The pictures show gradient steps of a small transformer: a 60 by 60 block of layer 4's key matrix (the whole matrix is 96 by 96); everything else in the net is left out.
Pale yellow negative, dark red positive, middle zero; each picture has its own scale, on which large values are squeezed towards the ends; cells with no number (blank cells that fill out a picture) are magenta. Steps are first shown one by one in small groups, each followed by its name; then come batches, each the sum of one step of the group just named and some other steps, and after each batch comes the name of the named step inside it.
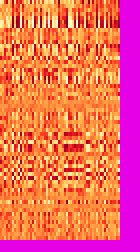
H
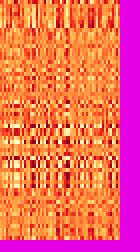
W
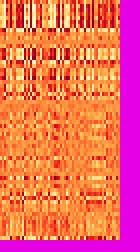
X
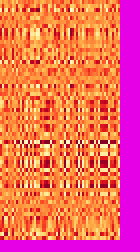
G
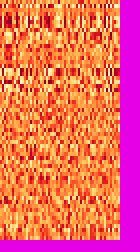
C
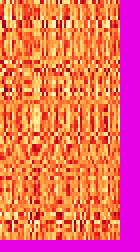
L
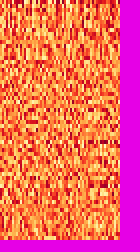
G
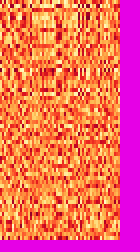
L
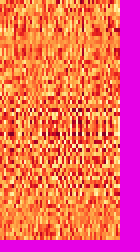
C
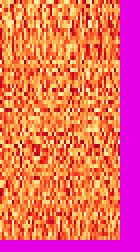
L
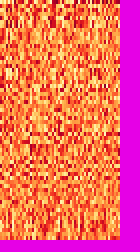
L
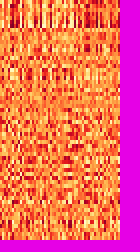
H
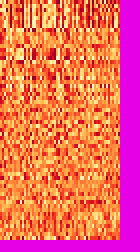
X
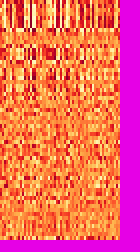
X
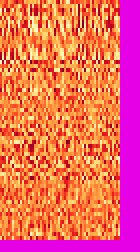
W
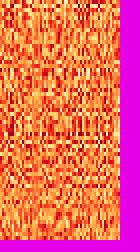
G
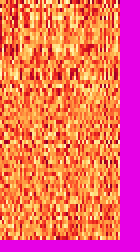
G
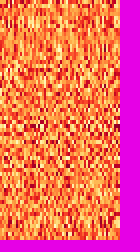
W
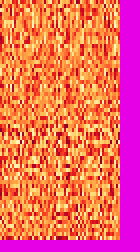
W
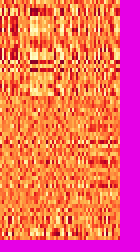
G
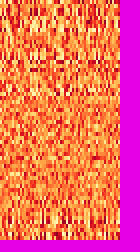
C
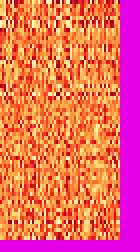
L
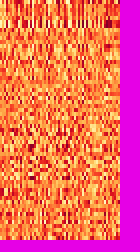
H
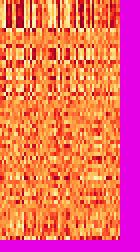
X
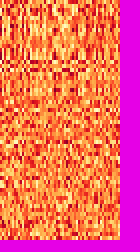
W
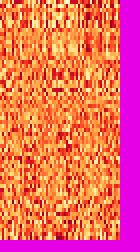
L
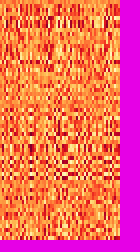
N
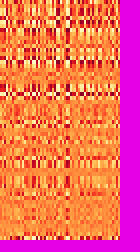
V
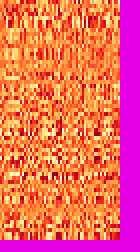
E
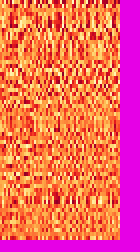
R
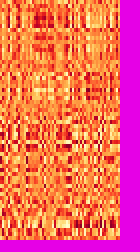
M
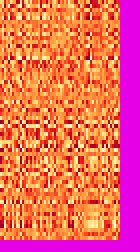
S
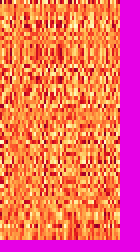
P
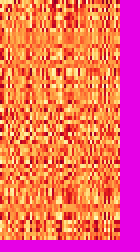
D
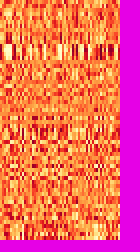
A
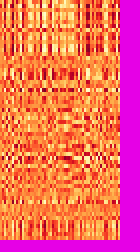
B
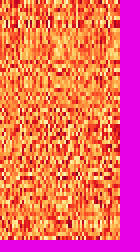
N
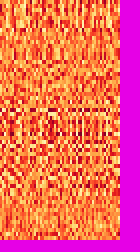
R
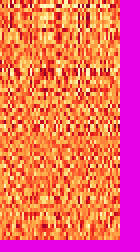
R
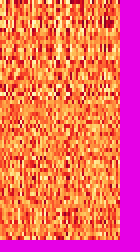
V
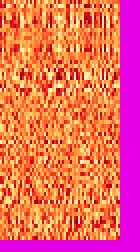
P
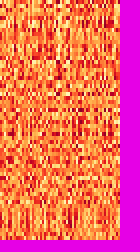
V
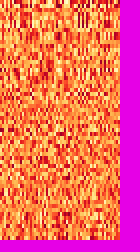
D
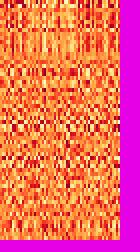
B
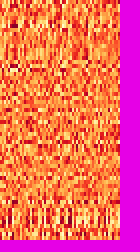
R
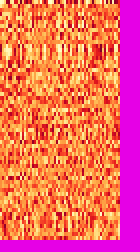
A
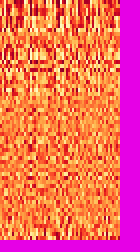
N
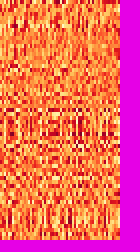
R
